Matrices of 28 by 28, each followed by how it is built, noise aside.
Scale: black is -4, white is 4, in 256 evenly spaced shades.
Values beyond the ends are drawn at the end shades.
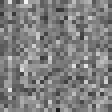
blocks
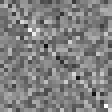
diagonal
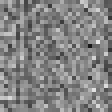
repeating rows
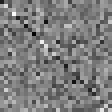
diagonal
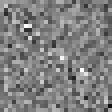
banded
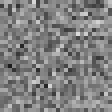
blocks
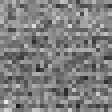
blocks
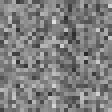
repeating rows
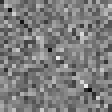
diagonal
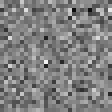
low rank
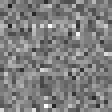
low rank
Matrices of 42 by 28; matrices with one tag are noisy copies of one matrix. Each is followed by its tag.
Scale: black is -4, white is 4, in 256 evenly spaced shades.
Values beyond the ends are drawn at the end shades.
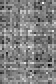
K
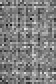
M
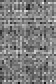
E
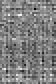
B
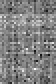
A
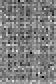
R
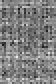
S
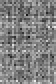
R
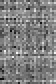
E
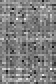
B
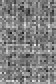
R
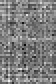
B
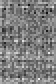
S
